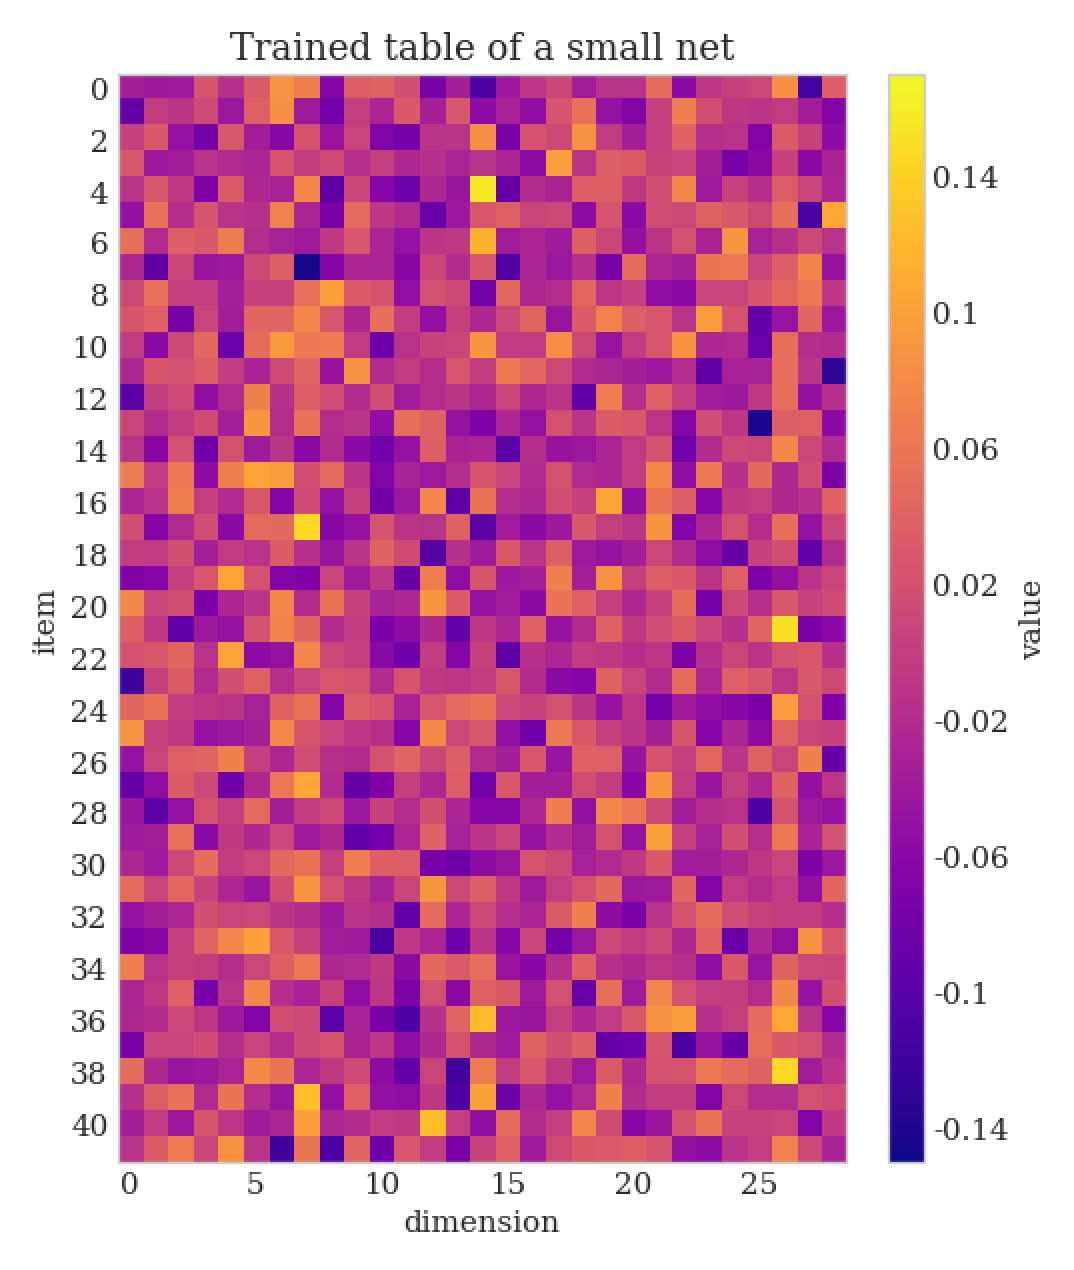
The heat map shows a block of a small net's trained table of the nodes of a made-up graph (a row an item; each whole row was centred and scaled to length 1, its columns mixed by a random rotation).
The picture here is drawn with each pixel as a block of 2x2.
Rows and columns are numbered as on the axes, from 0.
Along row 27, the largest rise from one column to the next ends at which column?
21
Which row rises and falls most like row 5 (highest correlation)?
0
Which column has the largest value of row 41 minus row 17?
4
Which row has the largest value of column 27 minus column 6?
41
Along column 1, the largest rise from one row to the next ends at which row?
8
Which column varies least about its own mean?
16
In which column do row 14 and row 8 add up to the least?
22
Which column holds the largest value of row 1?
6
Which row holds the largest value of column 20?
28
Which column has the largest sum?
26
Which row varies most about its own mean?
36
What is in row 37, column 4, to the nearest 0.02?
-0.02
